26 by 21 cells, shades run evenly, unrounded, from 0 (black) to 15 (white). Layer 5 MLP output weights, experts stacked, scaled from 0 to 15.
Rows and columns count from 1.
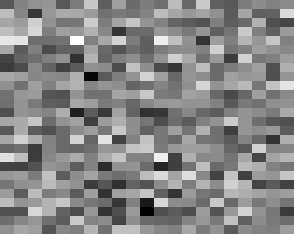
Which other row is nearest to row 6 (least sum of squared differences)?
12
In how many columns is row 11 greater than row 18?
6
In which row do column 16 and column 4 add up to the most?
23
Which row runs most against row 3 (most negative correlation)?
10
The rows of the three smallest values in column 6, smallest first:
13, 7, 24
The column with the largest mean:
18
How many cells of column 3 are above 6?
21
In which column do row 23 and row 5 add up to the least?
11
